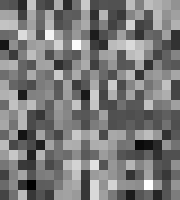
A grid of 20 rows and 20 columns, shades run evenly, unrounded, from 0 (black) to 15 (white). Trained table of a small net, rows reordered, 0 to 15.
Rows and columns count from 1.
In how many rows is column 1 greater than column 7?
11
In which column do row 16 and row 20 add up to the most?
3
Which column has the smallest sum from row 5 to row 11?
12
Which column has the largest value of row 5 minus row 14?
7
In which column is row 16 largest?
2
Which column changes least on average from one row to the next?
8
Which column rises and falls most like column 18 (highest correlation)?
15
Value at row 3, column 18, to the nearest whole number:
11
